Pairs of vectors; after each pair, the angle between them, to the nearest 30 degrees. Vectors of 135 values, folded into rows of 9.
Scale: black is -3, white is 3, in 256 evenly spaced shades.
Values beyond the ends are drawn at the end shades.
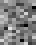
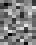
120 degrees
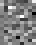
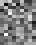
90 degrees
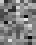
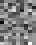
120 degrees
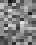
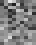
120 degrees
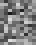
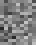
60 degrees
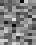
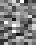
150 degrees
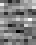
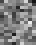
90 degrees
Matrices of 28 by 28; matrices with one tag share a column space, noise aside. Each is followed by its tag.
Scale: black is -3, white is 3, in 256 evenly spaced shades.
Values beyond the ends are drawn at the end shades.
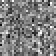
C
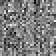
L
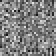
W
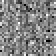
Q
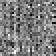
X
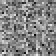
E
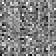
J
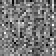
L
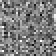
Q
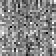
L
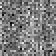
E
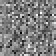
X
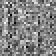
X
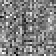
X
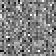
Q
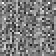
E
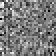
W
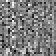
W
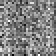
J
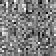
L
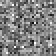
X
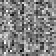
E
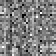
X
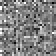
C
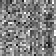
L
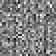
Q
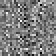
J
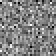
C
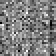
E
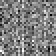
X
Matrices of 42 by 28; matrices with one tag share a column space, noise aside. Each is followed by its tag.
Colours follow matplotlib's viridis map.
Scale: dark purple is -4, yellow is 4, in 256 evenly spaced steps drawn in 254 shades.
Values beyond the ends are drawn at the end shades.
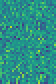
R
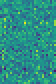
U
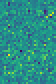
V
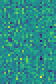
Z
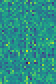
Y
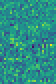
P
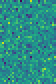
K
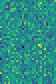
R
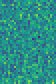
R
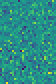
V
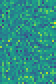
Z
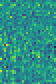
P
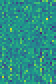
Y
